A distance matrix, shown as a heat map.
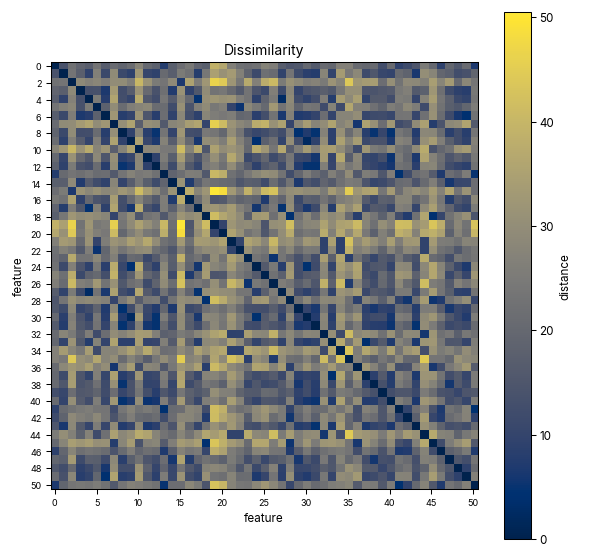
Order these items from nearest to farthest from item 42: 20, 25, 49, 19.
49, 25, 20, 19
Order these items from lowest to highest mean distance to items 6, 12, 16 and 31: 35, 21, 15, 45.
35, 21, 45, 15
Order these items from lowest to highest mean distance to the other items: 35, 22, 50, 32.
50, 22, 32, 35
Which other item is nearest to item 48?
6
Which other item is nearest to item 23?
26
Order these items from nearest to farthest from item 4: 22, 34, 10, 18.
22, 18, 34, 10
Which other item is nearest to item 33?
37
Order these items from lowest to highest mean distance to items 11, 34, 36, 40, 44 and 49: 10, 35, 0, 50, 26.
0, 50, 26, 10, 35
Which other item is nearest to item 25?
16
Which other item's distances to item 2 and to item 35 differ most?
15
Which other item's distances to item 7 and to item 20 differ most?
19
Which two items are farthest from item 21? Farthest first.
35, 26
